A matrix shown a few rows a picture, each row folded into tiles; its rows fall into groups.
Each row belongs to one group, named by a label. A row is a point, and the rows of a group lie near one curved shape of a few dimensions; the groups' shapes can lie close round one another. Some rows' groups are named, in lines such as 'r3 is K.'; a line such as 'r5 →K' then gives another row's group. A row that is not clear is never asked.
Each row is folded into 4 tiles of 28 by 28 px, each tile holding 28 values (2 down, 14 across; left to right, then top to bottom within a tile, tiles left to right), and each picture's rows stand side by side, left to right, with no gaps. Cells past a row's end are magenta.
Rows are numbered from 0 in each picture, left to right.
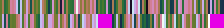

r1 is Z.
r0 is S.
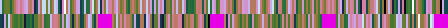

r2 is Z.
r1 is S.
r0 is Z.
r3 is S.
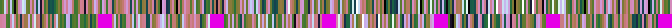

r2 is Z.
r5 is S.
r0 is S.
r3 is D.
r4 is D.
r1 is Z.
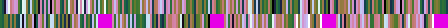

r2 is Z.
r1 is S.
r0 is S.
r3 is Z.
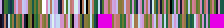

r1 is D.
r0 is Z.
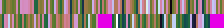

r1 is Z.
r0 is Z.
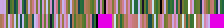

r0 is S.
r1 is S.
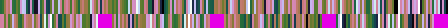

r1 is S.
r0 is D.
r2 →S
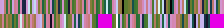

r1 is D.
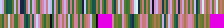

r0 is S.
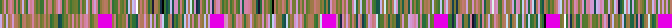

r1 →S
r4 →Z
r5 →Z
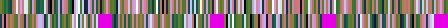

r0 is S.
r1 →S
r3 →S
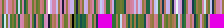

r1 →Z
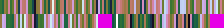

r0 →Z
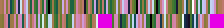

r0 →Z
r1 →S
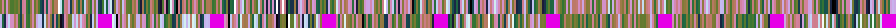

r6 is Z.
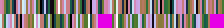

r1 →D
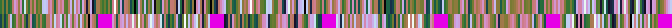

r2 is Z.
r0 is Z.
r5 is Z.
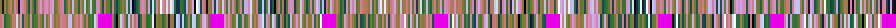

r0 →Z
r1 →D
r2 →Z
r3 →Z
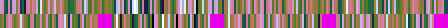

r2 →D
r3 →D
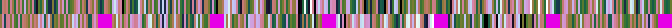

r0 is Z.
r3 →Z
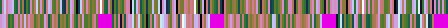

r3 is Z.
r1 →Z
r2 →Z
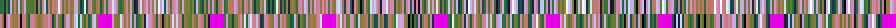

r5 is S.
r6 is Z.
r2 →S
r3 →S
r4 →Z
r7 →Z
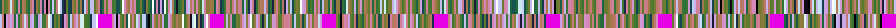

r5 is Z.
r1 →D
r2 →S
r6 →D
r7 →D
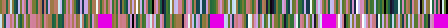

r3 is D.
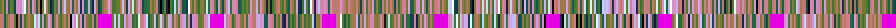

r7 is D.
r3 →Z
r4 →S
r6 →D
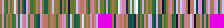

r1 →S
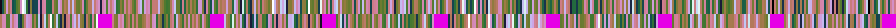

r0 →D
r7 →D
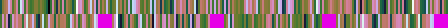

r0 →S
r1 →D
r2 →Z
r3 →S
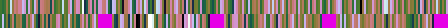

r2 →Z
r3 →S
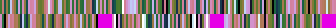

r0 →Z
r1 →D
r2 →S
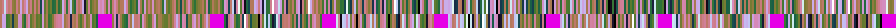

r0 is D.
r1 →D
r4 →S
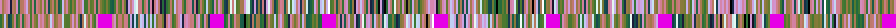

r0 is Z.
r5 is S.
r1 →S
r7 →D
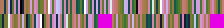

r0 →D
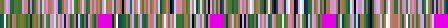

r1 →Z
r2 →Z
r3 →Z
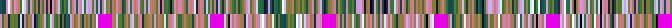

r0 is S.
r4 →Z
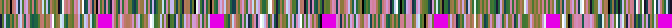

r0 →Z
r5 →D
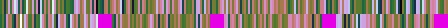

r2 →Z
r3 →Z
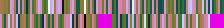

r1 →S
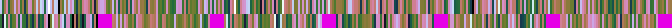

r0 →Z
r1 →Z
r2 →D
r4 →S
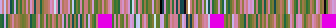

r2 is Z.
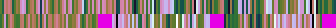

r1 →D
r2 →Z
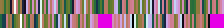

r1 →S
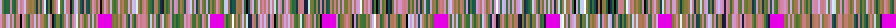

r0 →Z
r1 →S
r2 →S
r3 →S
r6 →S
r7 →Z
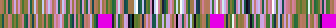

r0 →Z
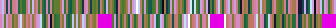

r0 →D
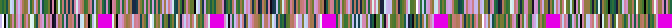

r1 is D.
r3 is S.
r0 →D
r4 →Z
